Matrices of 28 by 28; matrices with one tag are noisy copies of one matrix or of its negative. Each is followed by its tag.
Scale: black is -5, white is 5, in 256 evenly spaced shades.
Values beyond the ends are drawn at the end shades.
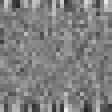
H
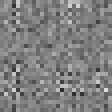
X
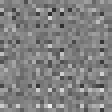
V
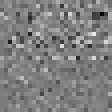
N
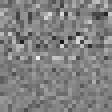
N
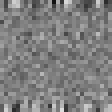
H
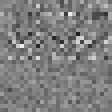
N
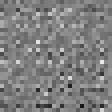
V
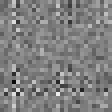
X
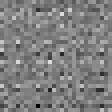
V
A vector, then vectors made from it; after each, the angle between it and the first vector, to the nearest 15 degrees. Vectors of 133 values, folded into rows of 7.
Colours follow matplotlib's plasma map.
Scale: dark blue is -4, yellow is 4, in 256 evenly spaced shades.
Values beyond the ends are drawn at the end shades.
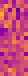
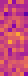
75 degrees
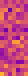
60 degrees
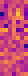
120 degrees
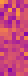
150 degrees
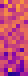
90 degrees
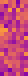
150 degrees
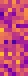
135 degrees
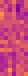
60 degrees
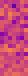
75 degrees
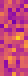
75 degrees
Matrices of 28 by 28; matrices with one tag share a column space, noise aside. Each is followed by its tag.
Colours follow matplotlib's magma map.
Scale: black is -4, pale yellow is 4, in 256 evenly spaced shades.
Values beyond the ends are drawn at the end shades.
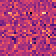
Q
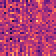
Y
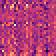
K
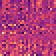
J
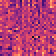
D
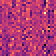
D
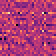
Q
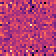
K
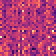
D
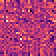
Y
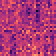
D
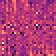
J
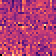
J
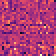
J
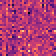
D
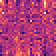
Y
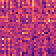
Y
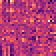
Y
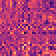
J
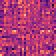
D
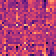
J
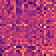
K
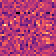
Q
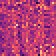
K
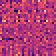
Y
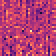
D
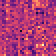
D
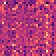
K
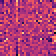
Y
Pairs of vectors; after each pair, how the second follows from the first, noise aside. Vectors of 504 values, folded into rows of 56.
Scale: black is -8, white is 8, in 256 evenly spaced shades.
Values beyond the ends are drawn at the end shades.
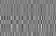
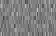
shuffled.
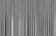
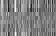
wrapped around, scaled up.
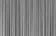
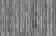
wrapped around, negated.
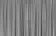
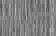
wrapped around, negated.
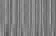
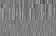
wrapped around, partly zeroed.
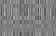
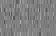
negated, partly zeroed.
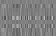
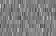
shuffled.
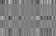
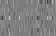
negated, partly zeroed.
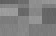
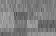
reversed, negated.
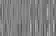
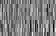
negated, scaled up.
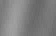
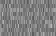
shuffled.
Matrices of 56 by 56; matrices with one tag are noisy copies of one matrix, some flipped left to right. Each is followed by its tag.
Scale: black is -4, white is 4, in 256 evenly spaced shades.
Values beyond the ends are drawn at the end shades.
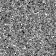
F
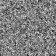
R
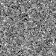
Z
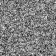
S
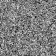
S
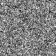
Z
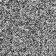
R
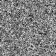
Z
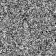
Z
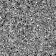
F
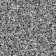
S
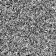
R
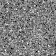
F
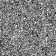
F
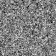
F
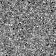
F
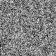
F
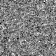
S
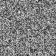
R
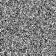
R
